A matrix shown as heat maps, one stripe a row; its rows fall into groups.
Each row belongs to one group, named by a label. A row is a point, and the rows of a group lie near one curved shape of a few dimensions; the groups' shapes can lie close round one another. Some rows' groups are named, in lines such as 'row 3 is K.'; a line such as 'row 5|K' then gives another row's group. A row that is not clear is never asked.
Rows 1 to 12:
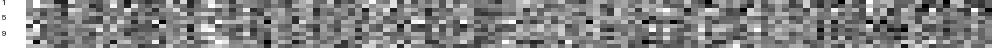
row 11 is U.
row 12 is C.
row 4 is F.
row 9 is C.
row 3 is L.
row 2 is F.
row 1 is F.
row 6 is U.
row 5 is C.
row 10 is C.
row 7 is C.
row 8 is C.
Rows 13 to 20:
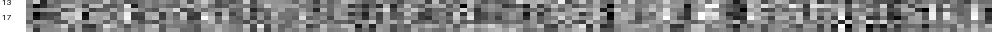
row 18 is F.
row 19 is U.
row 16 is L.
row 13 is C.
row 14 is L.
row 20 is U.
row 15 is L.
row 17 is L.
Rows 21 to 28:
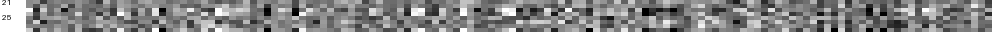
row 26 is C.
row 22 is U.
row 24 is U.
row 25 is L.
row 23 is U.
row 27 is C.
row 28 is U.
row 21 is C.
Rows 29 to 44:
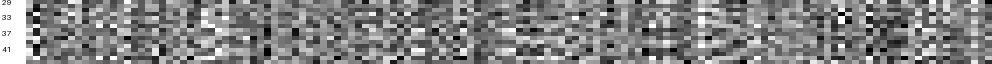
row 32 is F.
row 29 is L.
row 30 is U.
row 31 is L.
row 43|C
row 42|U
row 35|C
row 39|C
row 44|L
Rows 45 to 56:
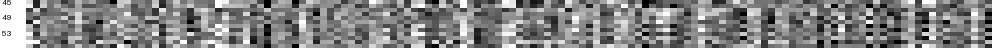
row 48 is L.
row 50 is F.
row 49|U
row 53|U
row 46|U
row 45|U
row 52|L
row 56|U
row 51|U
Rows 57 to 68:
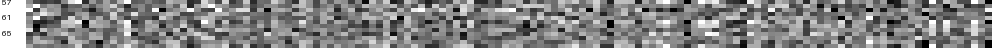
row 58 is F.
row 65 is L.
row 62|L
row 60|F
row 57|L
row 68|L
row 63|L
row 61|C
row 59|U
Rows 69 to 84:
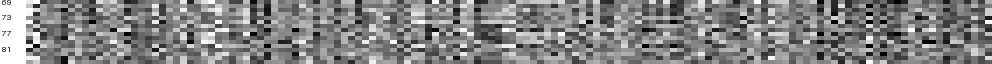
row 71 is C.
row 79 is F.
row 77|C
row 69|C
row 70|U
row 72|U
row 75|F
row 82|U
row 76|U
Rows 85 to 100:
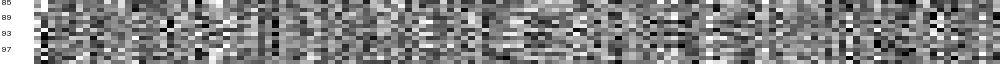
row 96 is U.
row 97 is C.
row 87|C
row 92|C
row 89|L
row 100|L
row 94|L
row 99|F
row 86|F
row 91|L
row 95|U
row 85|C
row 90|U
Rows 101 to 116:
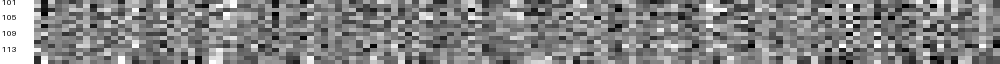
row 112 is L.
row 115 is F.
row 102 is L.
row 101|U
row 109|C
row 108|L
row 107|L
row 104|U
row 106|C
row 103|L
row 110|U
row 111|F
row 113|C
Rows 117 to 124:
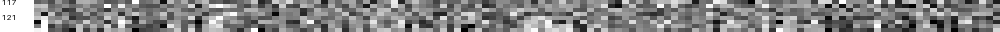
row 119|C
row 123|C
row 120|U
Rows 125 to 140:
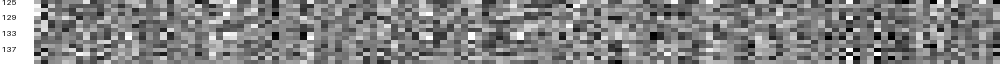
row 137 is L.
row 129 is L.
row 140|L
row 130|F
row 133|U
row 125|L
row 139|U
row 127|C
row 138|F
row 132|C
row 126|U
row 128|U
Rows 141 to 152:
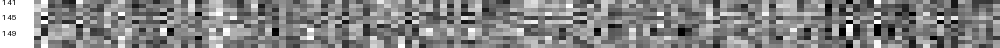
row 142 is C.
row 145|U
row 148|U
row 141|F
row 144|C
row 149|U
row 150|F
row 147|L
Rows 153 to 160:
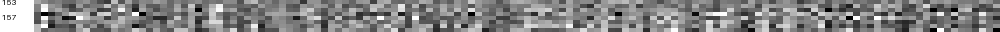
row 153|C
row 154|F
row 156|L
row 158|C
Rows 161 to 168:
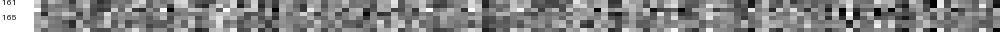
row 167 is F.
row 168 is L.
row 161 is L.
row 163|U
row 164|L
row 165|C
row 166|F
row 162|L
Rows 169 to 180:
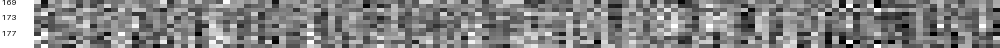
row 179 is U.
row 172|C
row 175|L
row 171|F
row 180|F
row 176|C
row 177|F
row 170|L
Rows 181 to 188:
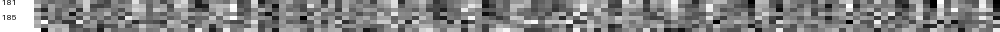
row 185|U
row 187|L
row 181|L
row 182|L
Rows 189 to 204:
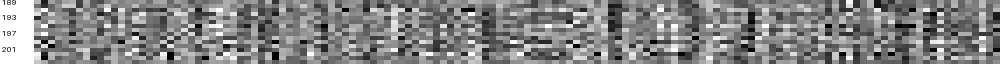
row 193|F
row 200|C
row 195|C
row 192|L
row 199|U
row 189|U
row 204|C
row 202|U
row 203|L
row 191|C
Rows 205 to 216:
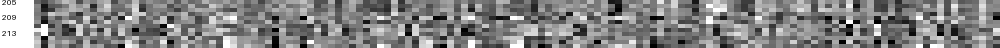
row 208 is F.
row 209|U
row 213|C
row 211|C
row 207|L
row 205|L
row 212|C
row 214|U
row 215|U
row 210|L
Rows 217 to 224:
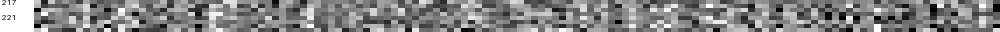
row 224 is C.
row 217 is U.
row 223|F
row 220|F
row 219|F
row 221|U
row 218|L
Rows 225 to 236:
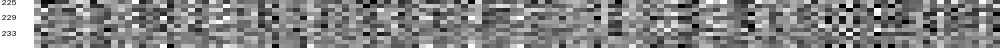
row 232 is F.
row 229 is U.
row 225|L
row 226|U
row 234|C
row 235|C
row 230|C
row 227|F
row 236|U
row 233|L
